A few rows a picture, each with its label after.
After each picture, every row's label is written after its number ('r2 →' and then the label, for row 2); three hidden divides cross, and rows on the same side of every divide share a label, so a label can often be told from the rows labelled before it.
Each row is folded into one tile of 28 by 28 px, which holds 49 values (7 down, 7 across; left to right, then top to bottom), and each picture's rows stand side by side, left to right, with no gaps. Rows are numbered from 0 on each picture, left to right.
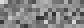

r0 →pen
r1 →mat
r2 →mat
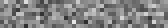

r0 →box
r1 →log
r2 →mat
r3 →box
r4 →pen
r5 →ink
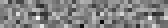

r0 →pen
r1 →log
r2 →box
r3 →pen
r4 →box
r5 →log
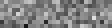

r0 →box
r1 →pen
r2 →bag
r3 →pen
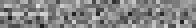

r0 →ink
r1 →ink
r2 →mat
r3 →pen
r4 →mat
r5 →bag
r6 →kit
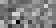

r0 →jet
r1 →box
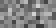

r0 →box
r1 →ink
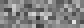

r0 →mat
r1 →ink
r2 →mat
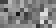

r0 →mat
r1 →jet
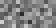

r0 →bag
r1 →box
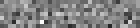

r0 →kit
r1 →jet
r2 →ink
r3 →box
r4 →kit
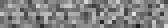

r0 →ink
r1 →ink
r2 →ink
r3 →pen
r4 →box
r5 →bag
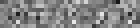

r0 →mat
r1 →ink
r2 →mat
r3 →jet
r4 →mat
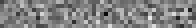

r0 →mat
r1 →ink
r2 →pen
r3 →bag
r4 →pen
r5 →log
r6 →ink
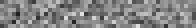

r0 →kit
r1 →mat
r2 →pen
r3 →log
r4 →bag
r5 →box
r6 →ink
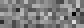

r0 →box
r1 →ink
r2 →mat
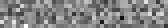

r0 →bag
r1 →mat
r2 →mat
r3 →pen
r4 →ink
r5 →box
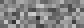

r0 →kit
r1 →ink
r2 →pen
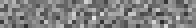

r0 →box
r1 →kit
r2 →jet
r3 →pen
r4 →box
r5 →bag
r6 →log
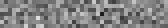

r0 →bag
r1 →log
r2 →pen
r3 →mat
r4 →mat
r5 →box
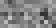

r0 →log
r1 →kit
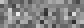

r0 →pen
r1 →kit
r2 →pen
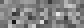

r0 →kit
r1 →jet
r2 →ink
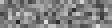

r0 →pen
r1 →mat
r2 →box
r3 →log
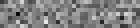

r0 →mat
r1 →mat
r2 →box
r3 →pen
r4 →ink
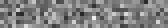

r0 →bag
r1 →pen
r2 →mat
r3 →log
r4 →ink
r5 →mat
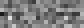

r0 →log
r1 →mat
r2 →log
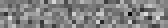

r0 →log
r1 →box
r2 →pen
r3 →jet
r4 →mat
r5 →ink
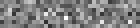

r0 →box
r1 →pen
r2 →log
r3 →mat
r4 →mat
